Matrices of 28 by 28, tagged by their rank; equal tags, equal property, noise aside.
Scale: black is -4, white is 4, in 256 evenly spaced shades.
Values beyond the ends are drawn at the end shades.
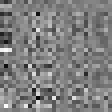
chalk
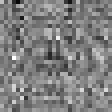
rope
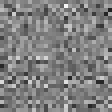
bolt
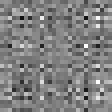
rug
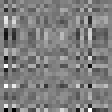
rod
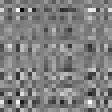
rug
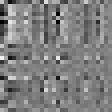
rug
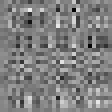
chalk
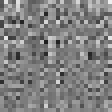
bolt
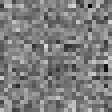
rope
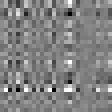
rod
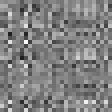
rug
